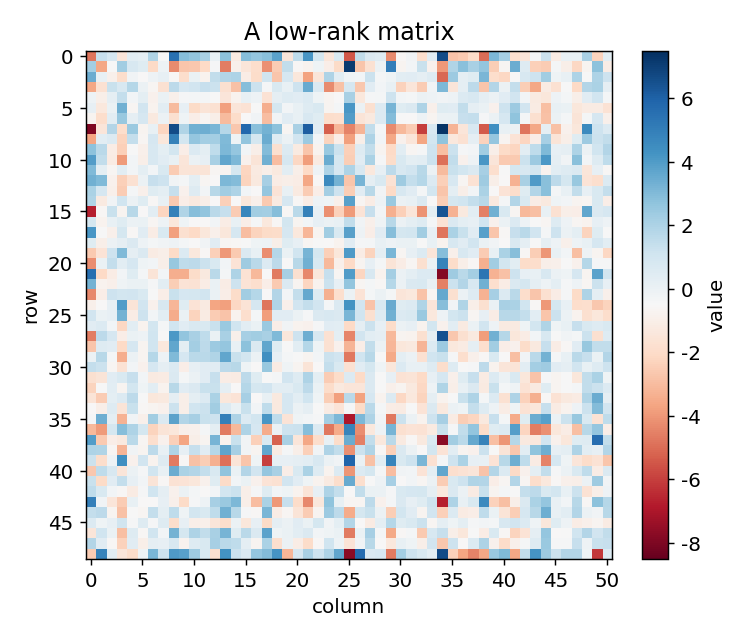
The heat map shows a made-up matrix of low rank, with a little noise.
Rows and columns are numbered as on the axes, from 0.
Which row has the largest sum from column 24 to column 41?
39
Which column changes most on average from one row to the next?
25
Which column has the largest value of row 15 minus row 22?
34
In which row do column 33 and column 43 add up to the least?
36
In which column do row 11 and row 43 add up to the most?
0
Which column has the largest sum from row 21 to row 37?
49
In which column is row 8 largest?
8
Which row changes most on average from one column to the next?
7
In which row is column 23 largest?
12
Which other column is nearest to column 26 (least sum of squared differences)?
24
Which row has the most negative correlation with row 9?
19
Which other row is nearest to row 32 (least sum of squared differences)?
31
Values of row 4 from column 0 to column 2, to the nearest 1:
0 -1 0
